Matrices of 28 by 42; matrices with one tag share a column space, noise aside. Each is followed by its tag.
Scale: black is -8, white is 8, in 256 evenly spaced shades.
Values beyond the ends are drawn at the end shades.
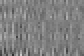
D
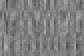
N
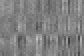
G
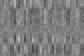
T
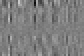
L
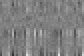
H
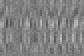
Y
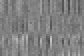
G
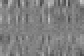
L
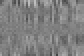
L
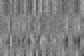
G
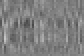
Y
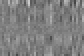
L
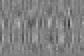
Y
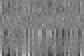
H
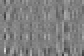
D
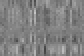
T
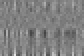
H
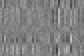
T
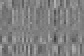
T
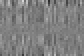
L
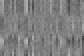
G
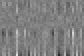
H
